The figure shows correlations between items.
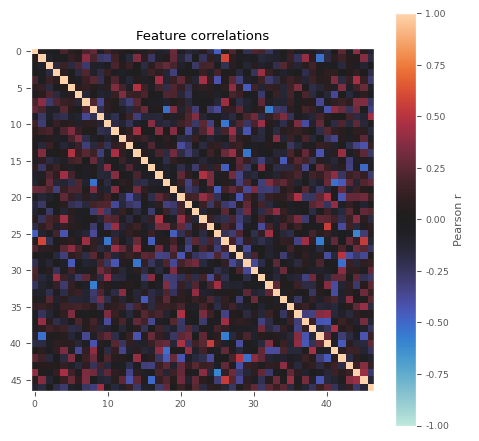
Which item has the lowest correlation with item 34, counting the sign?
15
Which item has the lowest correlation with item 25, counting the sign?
44
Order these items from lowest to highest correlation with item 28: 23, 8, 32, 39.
23, 32, 39, 8
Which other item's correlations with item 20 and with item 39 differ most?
45
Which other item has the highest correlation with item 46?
9
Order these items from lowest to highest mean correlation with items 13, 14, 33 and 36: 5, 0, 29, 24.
29, 0, 24, 5
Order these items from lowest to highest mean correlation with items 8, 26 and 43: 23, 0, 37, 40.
40, 23, 0, 37
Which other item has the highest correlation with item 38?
41
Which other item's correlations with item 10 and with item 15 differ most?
31
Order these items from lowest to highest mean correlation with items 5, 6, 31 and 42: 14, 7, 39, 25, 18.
18, 39, 25, 7, 14
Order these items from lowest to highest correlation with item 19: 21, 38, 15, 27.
21, 38, 15, 27
